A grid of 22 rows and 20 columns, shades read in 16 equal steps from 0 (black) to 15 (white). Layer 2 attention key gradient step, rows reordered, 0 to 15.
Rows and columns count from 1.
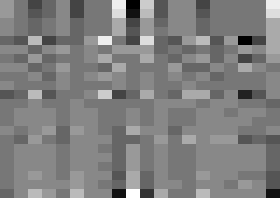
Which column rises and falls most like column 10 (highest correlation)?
6
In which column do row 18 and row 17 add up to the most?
10
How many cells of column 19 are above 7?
8
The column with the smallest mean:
18
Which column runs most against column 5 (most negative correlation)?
17
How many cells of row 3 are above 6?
15
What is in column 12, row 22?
10
